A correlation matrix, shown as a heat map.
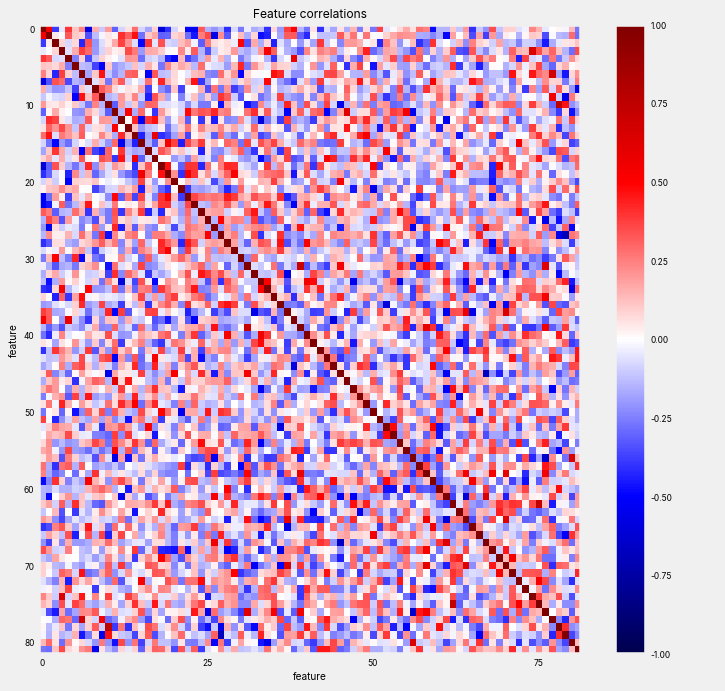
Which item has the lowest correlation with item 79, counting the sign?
27
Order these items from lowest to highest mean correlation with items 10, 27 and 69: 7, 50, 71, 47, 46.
7, 46, 50, 47, 71
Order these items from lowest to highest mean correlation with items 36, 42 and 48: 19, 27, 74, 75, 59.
74, 59, 19, 75, 27
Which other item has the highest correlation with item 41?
33
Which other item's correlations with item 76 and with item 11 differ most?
25
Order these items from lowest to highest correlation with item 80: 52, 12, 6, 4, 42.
42, 52, 6, 4, 12
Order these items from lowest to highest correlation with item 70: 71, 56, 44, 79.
56, 44, 71, 79
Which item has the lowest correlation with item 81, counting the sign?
8
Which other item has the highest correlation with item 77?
6
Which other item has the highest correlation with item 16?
52
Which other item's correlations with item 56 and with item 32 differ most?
11
